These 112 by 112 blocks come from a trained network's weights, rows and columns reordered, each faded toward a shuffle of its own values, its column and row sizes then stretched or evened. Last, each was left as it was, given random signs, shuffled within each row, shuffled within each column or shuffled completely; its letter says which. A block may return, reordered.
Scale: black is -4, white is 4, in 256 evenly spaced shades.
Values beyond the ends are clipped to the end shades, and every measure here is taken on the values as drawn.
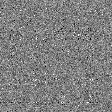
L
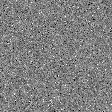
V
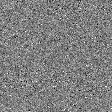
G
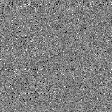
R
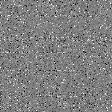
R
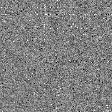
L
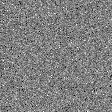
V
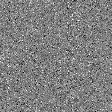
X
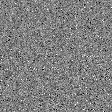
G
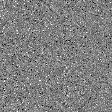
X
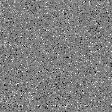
L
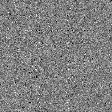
L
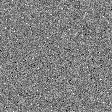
V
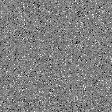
L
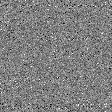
G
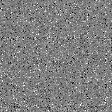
L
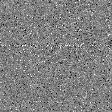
L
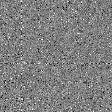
L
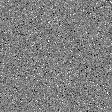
V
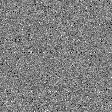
G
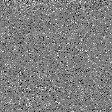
L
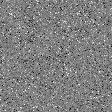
V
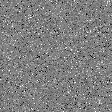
G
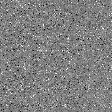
L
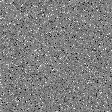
V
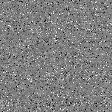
G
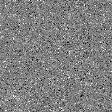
R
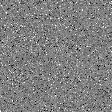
G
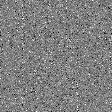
X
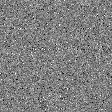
G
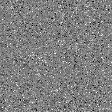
L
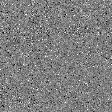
L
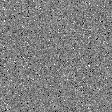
X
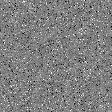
X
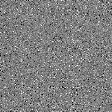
R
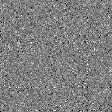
R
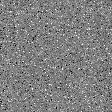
V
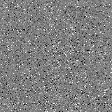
R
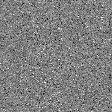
X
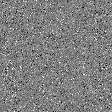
X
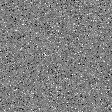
V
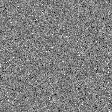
X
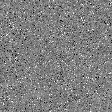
X
